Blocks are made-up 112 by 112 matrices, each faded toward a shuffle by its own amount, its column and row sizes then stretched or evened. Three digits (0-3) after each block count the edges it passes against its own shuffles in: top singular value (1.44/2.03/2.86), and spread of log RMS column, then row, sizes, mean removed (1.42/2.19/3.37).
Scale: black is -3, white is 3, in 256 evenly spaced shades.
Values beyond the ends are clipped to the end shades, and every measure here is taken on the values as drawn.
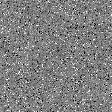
0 1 0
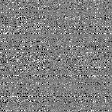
1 2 3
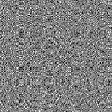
3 1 1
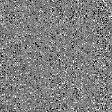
1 2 1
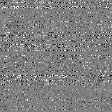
2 1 3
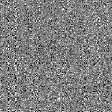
2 2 1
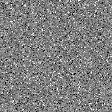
1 1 1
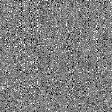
1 2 1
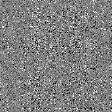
0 2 2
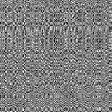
3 2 1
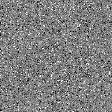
0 1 1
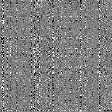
2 3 2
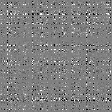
1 3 3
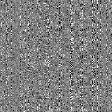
2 3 0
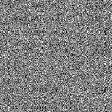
2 2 0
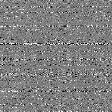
2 0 3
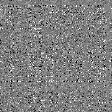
1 2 2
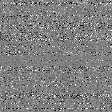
0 0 3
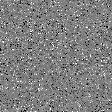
1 1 1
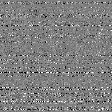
1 0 3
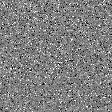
0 0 1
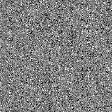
1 2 0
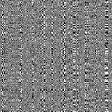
3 3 2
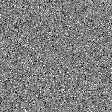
1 0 0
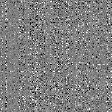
0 3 2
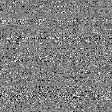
0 1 3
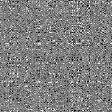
2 2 2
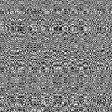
3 0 3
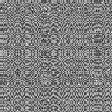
3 0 1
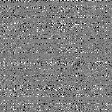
1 2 3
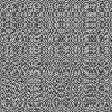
3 0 0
